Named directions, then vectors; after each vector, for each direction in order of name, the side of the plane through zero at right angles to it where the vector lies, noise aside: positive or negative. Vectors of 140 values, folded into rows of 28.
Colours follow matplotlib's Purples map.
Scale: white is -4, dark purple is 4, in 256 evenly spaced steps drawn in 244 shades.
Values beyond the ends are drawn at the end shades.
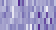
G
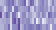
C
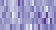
negative, positive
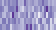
positive, negative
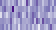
negative, negative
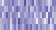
positive, negative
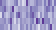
negative, negative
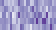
negative, positive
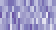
positive, negative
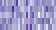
negative, negative
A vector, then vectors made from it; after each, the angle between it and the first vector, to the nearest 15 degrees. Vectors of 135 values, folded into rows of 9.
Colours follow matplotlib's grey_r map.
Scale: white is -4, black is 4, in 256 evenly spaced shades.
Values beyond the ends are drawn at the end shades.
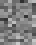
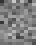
120 degrees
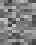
150 degrees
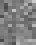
75 degrees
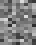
165 degrees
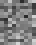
15 degrees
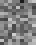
45 degrees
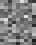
165 degrees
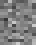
30 degrees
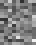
30 degrees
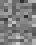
15 degrees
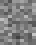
150 degrees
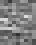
135 degrees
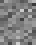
60 degrees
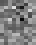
90 degrees
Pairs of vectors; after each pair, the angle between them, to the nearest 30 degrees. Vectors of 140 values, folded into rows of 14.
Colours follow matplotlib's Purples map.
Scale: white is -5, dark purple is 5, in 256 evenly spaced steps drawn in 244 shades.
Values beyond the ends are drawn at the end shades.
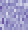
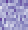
150 degrees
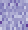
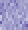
30 degrees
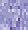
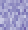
120 degrees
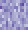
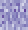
150 degrees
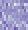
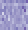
60 degrees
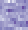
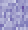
60 degrees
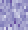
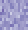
60 degrees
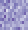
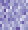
30 degrees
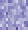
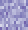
30 degrees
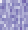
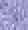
60 degrees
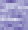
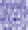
120 degrees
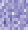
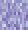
90 degrees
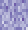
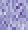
90 degrees
